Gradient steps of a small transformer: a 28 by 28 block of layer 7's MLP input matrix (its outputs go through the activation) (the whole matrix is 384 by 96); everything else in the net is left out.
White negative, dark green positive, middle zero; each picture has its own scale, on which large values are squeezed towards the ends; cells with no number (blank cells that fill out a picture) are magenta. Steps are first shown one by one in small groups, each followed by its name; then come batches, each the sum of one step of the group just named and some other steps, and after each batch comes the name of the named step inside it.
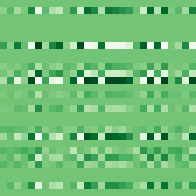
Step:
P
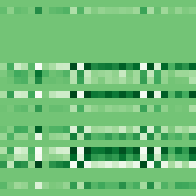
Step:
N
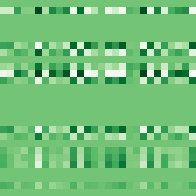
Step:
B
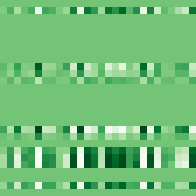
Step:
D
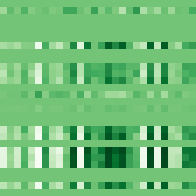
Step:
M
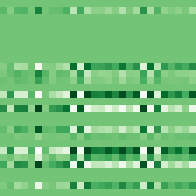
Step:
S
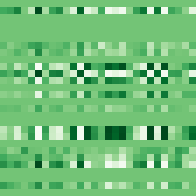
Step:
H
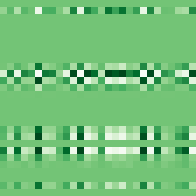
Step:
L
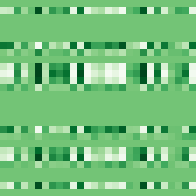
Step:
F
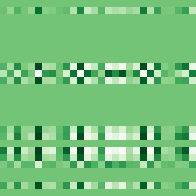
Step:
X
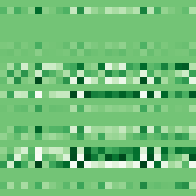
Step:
N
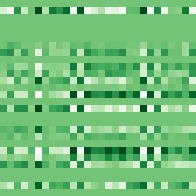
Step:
S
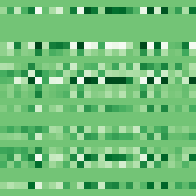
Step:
P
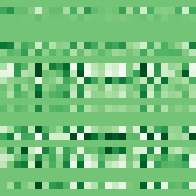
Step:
F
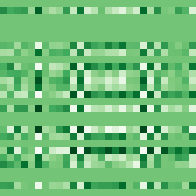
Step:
S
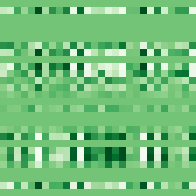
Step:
B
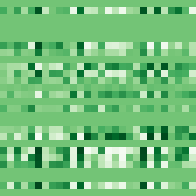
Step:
H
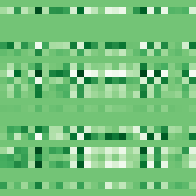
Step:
H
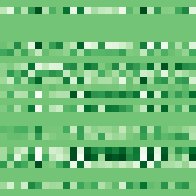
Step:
N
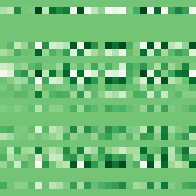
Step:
B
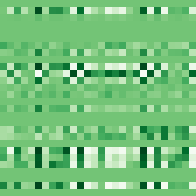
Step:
X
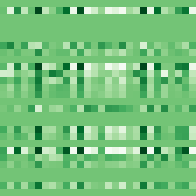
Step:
X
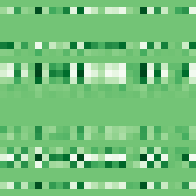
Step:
F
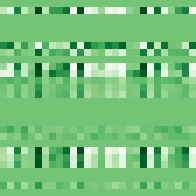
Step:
F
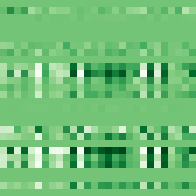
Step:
M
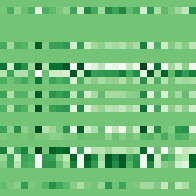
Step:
D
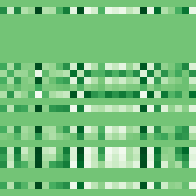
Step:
X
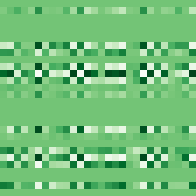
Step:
X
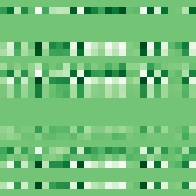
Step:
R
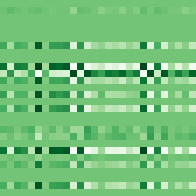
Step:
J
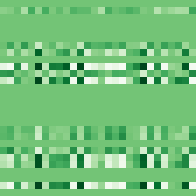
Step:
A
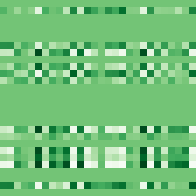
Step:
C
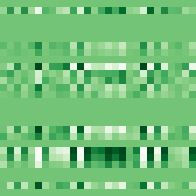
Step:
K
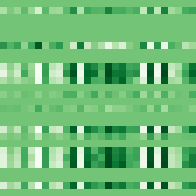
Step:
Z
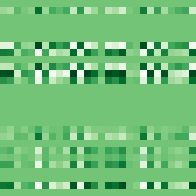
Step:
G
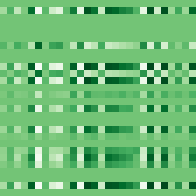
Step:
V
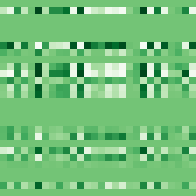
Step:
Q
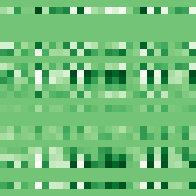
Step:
G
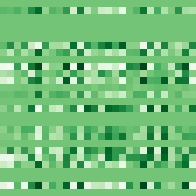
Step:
A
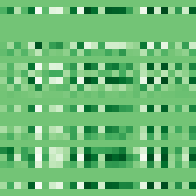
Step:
V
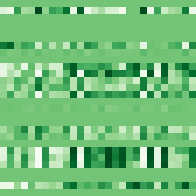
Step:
Z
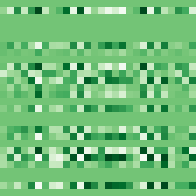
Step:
Q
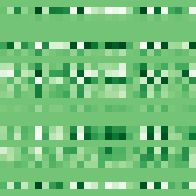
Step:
Q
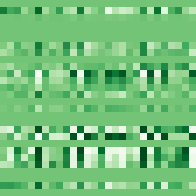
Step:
C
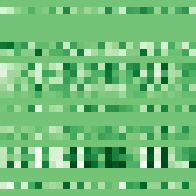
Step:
Z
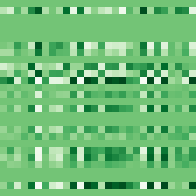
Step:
V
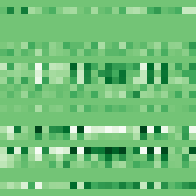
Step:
K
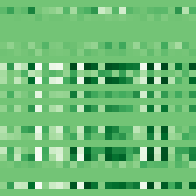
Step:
V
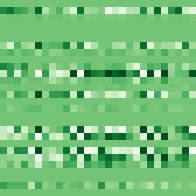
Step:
J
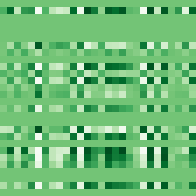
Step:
V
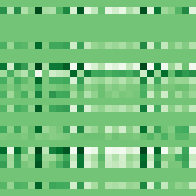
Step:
J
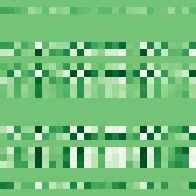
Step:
C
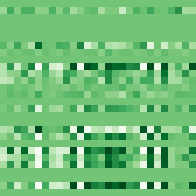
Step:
Z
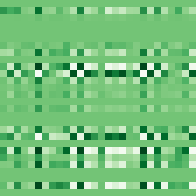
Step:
J
